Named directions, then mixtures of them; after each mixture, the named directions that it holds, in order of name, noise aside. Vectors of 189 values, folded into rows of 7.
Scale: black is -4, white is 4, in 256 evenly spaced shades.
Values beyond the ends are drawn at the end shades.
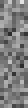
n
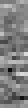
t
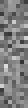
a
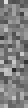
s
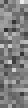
a, n, s.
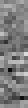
t.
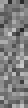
n.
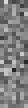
s.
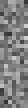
a.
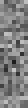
a, s, t.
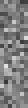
a, n, s.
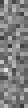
n, s.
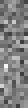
a.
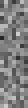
a, n, s.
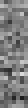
n, s, t.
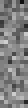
n, t.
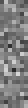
a, s, t.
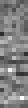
t.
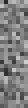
s.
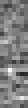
t.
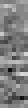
t.
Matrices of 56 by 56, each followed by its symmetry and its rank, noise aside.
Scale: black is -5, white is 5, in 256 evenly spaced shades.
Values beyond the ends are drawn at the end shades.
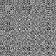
symmetric, rank six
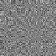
antisymmetric, rank six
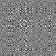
symmetric, rank four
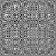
symmetric, rank three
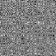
antisymmetric, rank six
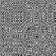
symmetric, rank six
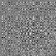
no symmetry, rank four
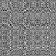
no symmetry, rank four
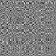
no symmetry, rank four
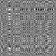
no symmetry, rank three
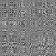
no symmetry, rank four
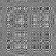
symmetric, rank three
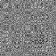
symmetric, rank six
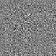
antisymmetric, rank six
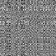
antisymmetric, rank six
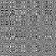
no symmetry, rank four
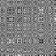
symmetric, rank three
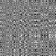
no symmetry, rank three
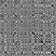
symmetric, rank four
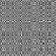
no symmetry, rank three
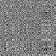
no symmetry, rank six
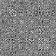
symmetric, rank six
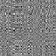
no symmetry, rank four
